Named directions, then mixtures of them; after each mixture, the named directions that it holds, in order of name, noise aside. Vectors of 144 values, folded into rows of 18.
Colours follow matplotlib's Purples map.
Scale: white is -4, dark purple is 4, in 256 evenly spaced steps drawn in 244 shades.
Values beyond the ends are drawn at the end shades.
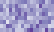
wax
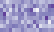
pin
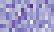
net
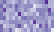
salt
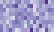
net, salt, wax.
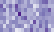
salt, wax.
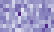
net, salt.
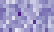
pin, salt, wax.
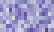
wax.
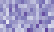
wax.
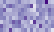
net, salt.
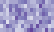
wax.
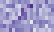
net.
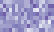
pin, wax.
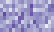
net, pin.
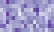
pin, salt, wax.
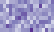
net, wax.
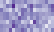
net, pin.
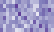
salt, wax.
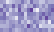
pin.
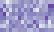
pin.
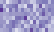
net, salt, wax.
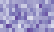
wax.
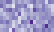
net, pin.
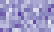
pin, salt.
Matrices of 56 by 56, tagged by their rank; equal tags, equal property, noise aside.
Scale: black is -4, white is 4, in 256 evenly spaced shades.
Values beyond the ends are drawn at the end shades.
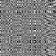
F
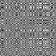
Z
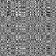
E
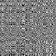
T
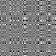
Z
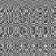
E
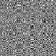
T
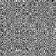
T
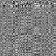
F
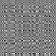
Z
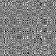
F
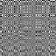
Z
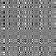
Z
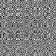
F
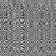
E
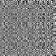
F
